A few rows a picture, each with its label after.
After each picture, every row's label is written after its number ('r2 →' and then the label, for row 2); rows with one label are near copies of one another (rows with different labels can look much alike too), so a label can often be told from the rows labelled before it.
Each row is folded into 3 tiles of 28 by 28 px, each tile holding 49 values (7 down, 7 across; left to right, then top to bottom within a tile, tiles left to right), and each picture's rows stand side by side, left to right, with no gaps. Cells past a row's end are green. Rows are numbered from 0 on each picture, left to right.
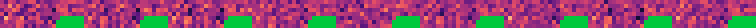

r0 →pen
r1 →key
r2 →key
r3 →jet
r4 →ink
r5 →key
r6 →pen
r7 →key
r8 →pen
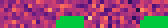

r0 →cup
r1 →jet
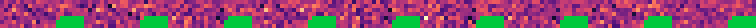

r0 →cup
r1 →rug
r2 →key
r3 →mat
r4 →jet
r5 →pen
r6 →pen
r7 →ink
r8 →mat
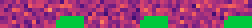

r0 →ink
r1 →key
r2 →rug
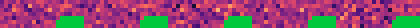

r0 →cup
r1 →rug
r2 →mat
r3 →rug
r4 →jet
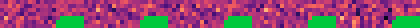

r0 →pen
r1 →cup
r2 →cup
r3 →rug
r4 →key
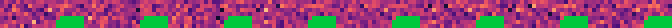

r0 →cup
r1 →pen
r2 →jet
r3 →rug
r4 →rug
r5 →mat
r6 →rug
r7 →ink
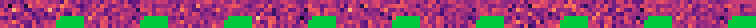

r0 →mat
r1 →jet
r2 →cup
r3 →key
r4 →rug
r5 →key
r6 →ink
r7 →jet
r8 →pen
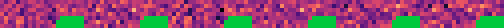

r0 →key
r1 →cup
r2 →key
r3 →cup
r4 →mat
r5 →mat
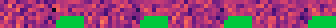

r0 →jet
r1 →key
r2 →key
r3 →key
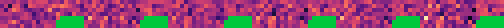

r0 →mat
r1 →pen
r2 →key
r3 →key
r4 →pen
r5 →pen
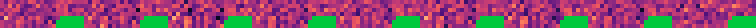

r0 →pen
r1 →jet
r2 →key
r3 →jet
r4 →key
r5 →jet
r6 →key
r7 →key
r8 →mat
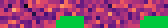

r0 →mat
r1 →ink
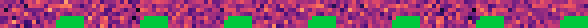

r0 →ink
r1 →jet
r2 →jet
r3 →cup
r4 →rug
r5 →key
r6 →ink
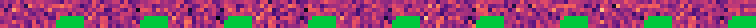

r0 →rug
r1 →jet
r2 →key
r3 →jet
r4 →key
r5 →pen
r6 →rug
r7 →rug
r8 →jet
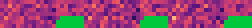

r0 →pen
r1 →pen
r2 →pen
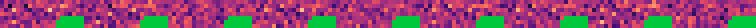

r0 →mat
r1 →ink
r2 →key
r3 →cup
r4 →cup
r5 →rug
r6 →rug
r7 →ink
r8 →key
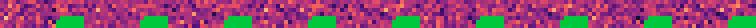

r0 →pen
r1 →rug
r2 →ink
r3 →cup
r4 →cup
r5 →key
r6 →cup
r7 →pen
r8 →cup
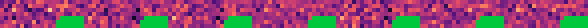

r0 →cup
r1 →key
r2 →pen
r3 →rug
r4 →jet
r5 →mat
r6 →rug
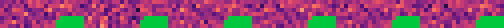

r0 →ink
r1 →jet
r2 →cup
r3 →mat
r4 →mat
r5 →mat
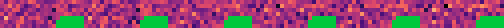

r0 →pen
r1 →pen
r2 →ink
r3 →rug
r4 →ink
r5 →rug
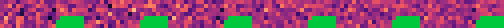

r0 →key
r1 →ink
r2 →pen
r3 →rug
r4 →cup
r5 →pen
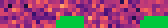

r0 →mat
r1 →jet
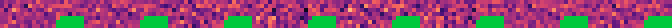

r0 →rug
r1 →cup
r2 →ink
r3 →key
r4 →cup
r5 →jet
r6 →rug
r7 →ink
